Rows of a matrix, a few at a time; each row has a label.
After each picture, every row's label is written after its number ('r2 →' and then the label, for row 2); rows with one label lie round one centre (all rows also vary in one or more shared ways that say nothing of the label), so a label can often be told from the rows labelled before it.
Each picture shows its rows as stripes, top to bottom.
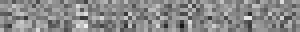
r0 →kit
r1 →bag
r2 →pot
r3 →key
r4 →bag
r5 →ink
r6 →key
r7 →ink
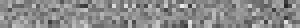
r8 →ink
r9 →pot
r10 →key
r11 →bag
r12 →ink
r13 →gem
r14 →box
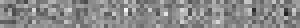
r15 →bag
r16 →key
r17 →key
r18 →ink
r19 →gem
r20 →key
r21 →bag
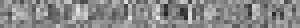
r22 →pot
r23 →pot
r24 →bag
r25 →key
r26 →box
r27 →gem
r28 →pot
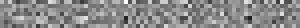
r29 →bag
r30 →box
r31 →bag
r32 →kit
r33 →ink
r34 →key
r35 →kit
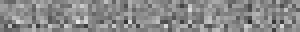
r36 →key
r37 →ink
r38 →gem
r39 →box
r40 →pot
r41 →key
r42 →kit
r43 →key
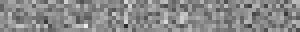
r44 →box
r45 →pot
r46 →box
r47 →ink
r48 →gem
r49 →box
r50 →ink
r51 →gem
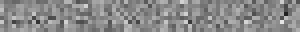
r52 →gem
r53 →ink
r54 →ink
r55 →ink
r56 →pot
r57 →kit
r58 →box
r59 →box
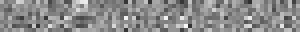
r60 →ink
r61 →box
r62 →key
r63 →kit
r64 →box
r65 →pot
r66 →kit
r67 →kit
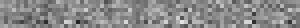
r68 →pot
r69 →bag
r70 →box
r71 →gem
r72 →kit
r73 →gem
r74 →bag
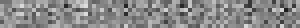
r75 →key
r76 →ink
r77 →ink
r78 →ink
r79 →bag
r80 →pot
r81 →bag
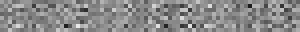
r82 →gem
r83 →pot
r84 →pot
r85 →key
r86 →gem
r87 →pot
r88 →bag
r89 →pot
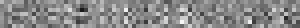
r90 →bag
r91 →pot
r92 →pot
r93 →gem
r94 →ink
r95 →gem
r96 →gem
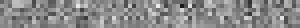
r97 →pot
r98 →bag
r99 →pot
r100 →pot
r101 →kit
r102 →ink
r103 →gem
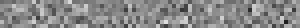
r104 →key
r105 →box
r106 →kit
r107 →pot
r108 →kit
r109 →ink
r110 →key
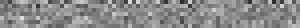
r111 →key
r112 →kit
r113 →key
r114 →pot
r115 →ink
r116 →kit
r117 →box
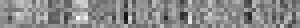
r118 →ink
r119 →ink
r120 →key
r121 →ink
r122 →key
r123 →gem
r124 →bag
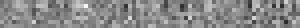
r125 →pot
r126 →key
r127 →kit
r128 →gem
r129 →box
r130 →ink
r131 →pot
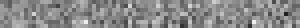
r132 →key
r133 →gem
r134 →bag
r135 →ink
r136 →bag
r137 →box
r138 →kit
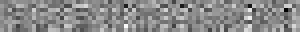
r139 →box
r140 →kit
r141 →ink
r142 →key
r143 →box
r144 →pot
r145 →box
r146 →bag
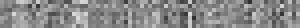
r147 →ink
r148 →kit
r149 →key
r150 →box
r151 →bag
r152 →key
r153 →box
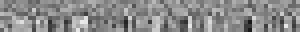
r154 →kit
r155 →gem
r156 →key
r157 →bag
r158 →box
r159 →ink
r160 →gem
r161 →pot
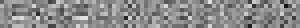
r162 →pot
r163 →ink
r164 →kit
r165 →kit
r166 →ink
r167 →ink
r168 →pot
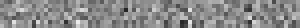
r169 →key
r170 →pot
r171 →ink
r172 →box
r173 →key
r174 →bag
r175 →bag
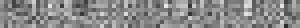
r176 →key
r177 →kit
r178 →key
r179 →bag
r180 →gem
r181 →kit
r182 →ink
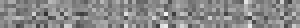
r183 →bag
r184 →key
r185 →bag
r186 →box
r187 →pot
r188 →gem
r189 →box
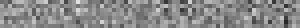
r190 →key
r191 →ink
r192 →bag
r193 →bag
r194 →key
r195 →ink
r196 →box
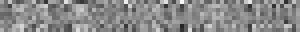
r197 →box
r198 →key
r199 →ink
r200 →key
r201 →key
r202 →ink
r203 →kit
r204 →bag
